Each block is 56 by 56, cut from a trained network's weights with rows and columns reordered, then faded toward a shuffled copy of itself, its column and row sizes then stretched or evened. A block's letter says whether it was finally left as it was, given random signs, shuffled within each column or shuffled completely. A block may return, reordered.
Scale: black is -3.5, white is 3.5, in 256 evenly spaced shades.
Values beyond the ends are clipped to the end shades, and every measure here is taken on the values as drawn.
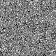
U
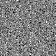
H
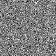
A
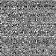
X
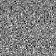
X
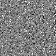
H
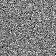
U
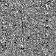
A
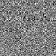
X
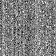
H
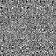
X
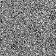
H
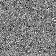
U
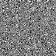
A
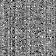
X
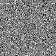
A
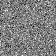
U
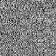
X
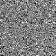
X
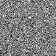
H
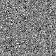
H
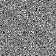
X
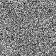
U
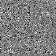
A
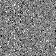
H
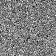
U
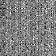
X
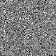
A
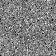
U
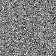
H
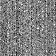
H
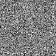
A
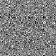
X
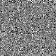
A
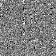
A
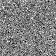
U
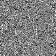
H
